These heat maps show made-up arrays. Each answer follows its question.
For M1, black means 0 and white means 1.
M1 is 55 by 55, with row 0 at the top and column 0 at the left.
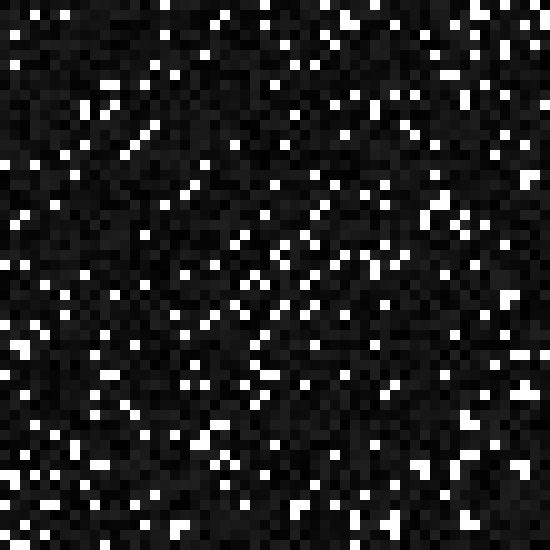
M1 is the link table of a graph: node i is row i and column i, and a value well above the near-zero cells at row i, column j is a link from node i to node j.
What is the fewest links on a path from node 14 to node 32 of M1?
3
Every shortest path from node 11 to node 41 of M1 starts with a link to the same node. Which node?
node 10
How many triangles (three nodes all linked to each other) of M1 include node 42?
2
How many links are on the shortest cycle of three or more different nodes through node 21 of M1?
3
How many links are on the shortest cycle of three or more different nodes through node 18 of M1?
3
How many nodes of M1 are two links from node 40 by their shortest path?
4
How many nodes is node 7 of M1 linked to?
3
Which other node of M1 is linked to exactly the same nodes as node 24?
node 30
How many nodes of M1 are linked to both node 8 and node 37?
3
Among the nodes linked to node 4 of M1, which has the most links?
node 50
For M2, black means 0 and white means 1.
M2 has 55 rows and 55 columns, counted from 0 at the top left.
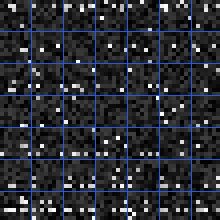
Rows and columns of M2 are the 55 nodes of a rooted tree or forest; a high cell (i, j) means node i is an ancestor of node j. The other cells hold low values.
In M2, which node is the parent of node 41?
30
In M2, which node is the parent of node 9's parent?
24
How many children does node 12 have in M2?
1
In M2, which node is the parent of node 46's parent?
52
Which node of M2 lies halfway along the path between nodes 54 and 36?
1
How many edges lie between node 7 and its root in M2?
3
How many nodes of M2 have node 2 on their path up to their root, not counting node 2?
6
